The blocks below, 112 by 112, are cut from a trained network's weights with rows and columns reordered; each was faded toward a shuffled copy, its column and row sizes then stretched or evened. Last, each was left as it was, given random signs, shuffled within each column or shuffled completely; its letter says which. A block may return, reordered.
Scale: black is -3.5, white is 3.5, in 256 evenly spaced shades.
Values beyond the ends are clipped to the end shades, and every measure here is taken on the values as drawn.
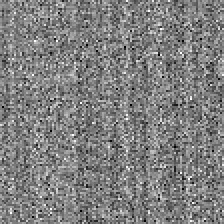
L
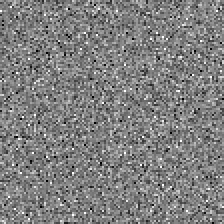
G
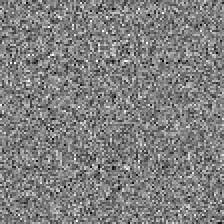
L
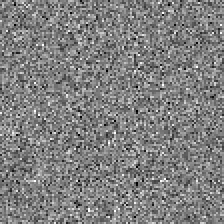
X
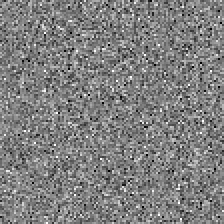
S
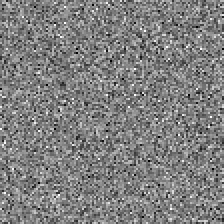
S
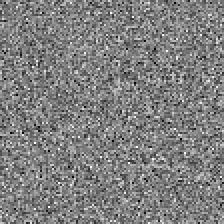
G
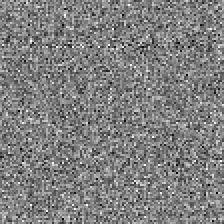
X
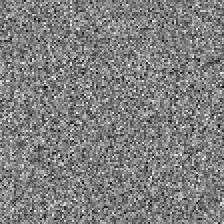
X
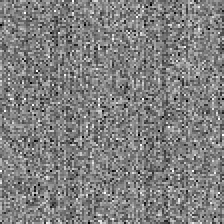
L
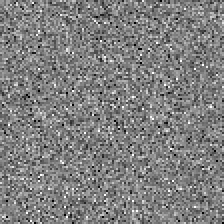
S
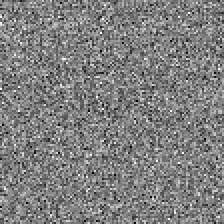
S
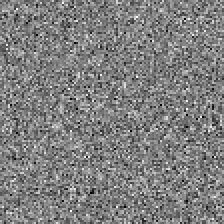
X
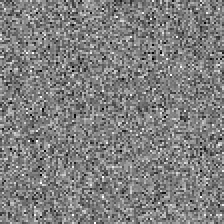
X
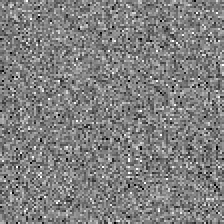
L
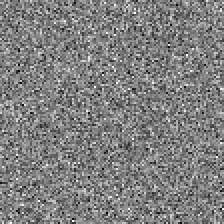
X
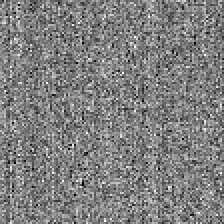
S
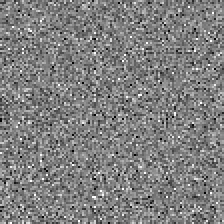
L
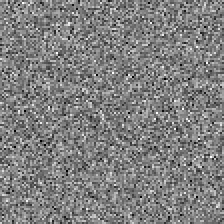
G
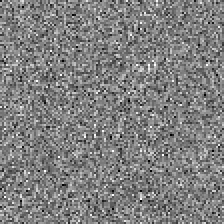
L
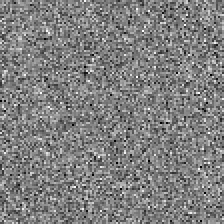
S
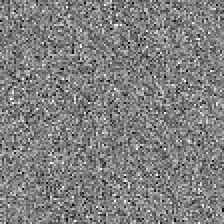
S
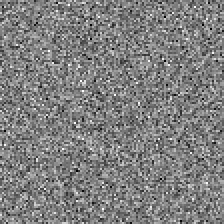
G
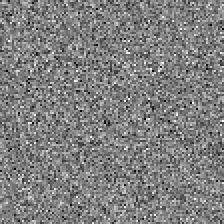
X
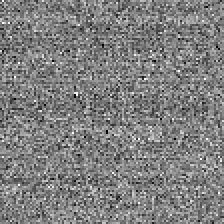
L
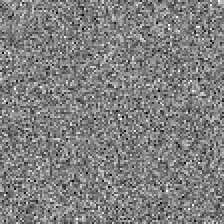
G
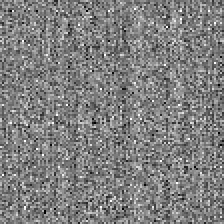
L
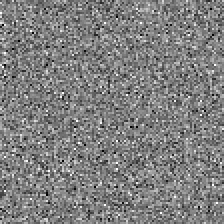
X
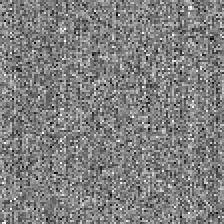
S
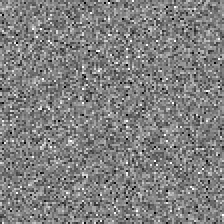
S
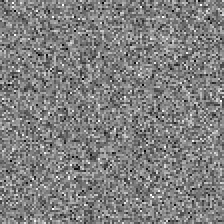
G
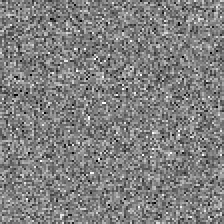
G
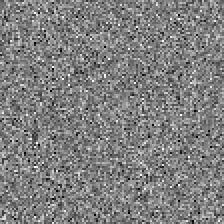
S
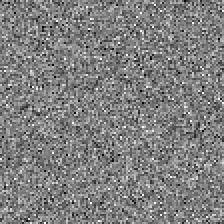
G
